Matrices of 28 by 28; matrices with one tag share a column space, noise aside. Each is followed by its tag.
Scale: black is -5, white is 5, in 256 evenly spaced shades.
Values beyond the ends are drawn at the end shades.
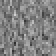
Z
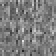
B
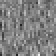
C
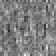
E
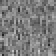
Z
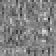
B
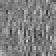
E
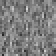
Z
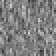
B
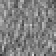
C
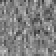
B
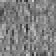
E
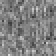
Z
